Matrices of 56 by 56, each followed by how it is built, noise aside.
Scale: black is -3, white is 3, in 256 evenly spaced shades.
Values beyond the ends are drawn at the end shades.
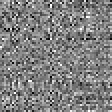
low rank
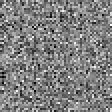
blocks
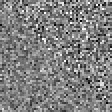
upper triangular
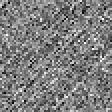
Hankel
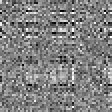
low rank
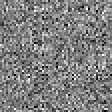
low rank
